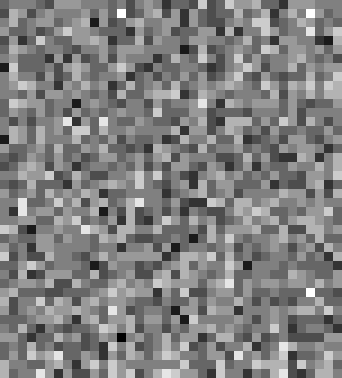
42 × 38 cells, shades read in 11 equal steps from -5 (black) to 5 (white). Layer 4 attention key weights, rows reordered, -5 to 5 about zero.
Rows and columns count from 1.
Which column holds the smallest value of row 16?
1
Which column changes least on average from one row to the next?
17
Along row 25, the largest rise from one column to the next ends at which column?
15
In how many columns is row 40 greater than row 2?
21
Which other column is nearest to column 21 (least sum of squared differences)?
13
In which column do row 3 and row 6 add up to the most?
30
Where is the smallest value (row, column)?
38, 14
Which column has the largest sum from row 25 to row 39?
26
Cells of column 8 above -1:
27
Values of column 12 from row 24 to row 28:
-4 -1 1 2 0
